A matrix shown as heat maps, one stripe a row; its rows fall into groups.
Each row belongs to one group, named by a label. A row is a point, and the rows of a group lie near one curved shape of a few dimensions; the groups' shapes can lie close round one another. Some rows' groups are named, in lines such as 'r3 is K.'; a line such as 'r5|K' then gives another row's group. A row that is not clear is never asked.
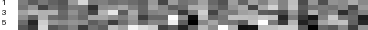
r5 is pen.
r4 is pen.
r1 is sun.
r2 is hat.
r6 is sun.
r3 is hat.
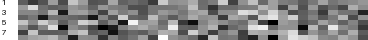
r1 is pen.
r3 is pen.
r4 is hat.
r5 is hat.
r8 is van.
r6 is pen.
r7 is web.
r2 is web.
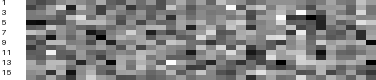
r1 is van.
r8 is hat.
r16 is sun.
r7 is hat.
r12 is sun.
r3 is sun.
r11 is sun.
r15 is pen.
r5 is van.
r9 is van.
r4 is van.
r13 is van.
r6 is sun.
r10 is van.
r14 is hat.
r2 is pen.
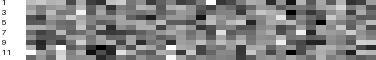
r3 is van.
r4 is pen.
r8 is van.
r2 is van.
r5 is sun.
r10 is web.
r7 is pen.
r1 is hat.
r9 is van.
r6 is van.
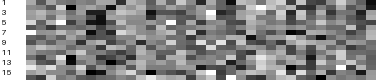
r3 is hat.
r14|van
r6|hat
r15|hat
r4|hat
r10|hat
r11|van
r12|pen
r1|pen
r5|web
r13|pen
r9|van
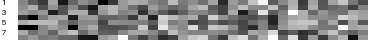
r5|van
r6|van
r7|van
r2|hat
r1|pen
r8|hat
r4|van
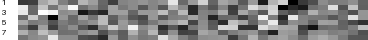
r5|pen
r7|hat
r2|van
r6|sun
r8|web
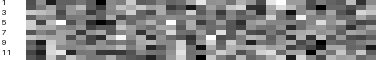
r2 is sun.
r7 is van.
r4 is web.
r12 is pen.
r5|web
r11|pen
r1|hat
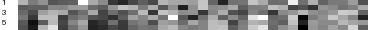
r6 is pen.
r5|pen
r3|van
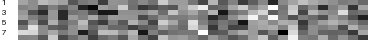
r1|van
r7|hat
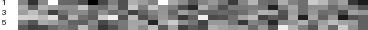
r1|web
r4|hat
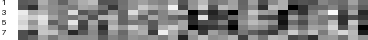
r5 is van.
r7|van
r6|van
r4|hat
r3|van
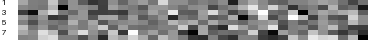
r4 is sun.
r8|van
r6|pen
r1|web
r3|pen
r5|van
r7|hat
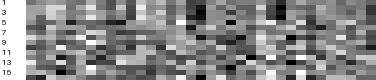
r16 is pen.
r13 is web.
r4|hat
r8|van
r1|hat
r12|sun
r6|sun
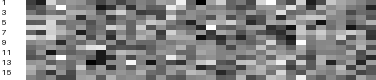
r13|hat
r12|web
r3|pen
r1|pen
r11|hat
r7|van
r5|sun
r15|pen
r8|van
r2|web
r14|van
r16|sun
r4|van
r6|hat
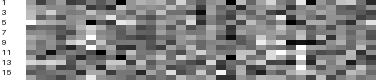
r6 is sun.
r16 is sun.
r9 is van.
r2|web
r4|pen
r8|sun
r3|hat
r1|pen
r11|hat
